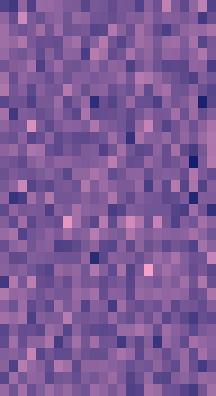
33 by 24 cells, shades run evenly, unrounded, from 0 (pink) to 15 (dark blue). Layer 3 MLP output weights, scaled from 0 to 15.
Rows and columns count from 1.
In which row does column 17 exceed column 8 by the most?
19
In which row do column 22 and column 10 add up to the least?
16
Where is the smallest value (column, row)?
17, 23
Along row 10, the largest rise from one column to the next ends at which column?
2
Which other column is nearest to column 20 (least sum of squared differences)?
10
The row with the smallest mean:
20
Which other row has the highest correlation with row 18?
15
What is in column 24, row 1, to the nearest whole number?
11
